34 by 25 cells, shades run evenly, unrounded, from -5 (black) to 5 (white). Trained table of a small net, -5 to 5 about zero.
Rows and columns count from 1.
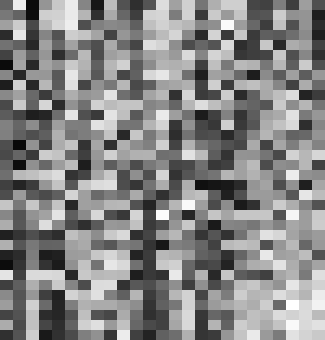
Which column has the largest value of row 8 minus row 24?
12
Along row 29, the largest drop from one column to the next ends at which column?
10
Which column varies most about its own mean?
5
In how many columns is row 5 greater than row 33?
10
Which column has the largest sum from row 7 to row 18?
13
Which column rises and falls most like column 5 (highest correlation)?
4
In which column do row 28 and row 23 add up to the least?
17
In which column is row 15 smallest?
2
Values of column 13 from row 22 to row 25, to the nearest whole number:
5 -2 1 -4
